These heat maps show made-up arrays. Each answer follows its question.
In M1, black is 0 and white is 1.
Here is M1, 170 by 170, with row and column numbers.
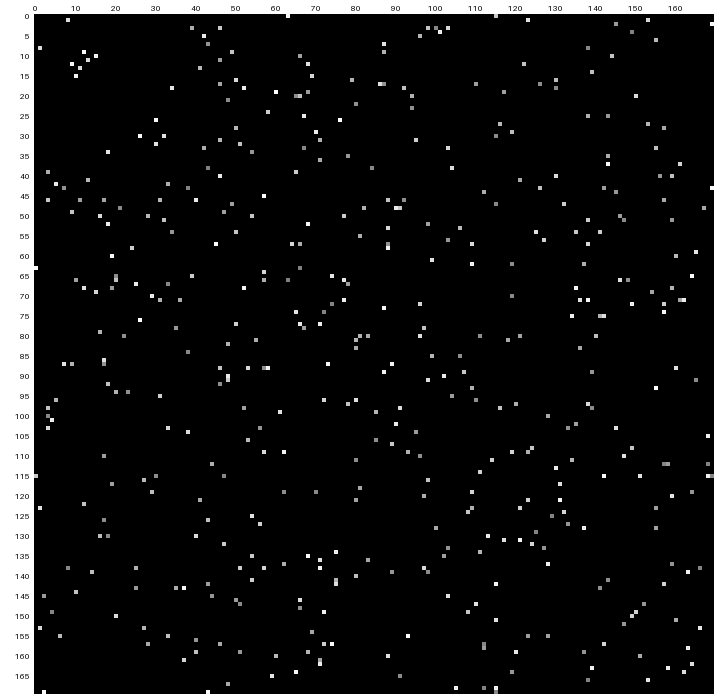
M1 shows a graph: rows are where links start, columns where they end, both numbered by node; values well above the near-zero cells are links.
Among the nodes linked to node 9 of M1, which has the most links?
node 87
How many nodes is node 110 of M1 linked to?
3
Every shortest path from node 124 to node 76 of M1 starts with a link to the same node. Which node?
node 132
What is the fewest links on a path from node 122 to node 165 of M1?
6
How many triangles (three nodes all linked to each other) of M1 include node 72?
1
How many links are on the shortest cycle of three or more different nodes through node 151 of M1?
7
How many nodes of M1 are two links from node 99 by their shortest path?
1
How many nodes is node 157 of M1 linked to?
6
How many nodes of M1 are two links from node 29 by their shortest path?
3
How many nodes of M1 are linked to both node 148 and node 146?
1
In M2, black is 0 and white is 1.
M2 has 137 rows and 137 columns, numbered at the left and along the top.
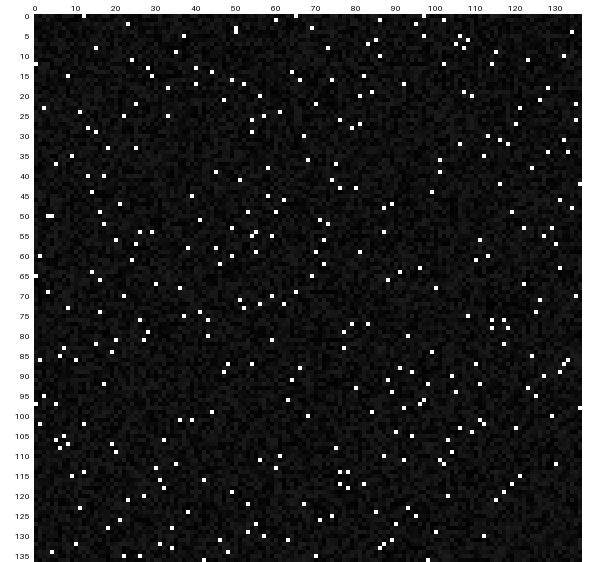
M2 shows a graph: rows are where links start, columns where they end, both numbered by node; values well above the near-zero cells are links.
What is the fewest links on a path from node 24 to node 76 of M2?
6
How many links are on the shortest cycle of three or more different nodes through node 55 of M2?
6
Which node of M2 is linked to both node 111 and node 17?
node 92
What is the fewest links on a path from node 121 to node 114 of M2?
7
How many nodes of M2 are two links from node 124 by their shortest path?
2
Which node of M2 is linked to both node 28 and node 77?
node 79
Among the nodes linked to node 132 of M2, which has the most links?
node 87
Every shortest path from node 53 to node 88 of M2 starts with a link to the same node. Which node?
node 49
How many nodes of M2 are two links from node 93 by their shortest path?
2
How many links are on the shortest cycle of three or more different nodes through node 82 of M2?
7
